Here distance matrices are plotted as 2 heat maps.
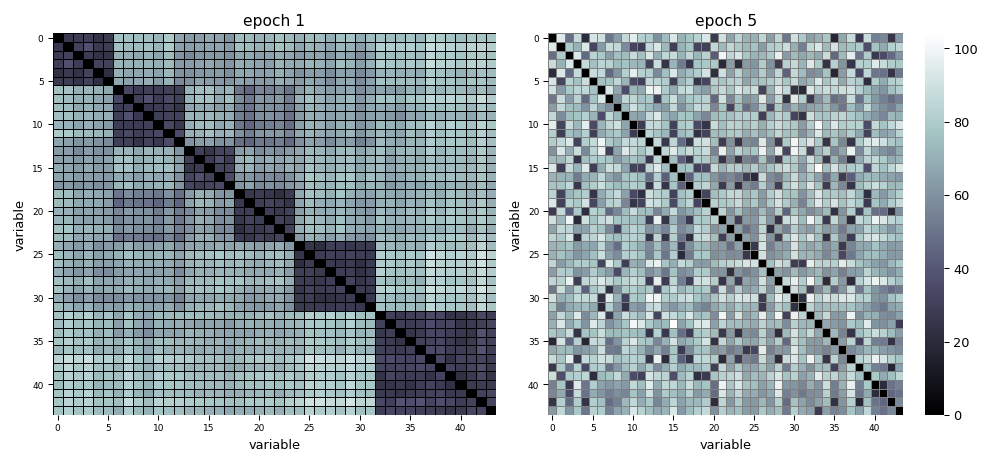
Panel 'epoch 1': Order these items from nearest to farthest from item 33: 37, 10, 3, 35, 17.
35, 37, 17, 10, 3
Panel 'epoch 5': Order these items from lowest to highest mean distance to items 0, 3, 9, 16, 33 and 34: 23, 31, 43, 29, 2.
23, 43, 31, 29, 2
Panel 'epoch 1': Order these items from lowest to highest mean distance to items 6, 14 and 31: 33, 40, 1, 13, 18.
13, 18, 33, 1, 40
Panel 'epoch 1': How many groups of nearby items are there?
6
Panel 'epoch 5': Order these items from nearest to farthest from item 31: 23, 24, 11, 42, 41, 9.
9, 41, 11, 42, 24, 23
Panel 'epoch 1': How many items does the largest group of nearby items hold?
12
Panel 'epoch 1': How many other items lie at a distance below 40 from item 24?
7
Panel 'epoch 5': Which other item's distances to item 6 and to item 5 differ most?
30
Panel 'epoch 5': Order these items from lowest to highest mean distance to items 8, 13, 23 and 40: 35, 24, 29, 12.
29, 35, 24, 12
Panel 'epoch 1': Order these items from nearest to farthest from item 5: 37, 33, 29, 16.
16, 29, 33, 37
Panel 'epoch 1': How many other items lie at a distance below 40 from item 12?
6
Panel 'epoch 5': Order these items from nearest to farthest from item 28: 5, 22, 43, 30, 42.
22, 43, 42, 5, 30
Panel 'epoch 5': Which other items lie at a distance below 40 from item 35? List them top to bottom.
0, 4, 20, 38, 42
